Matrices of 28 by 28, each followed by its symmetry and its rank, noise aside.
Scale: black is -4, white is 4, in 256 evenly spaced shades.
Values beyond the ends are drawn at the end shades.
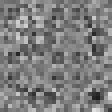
symmetric, rank three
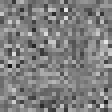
antisymmetric, rank six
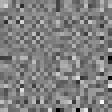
symmetric, rank four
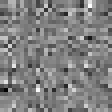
antisymmetric, rank four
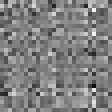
no symmetry, rank three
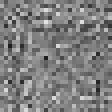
antisymmetric, rank six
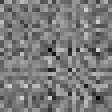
symmetric, rank three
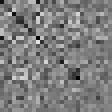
symmetric, rank four
